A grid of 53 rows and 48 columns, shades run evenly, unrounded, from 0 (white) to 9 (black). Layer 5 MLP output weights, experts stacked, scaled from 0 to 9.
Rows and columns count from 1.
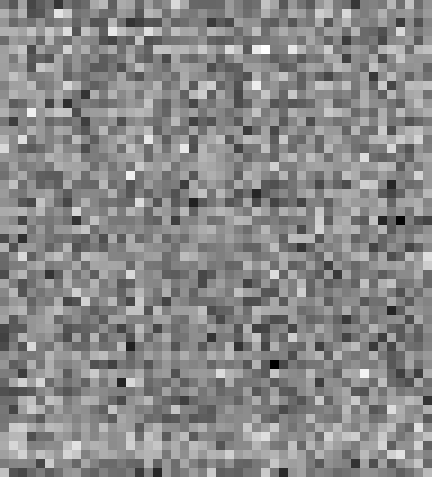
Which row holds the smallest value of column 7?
2
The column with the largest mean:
27
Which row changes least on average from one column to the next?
47
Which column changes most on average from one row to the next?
3
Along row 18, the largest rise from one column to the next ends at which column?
42
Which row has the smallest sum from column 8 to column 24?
50
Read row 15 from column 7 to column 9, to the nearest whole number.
3 3 5
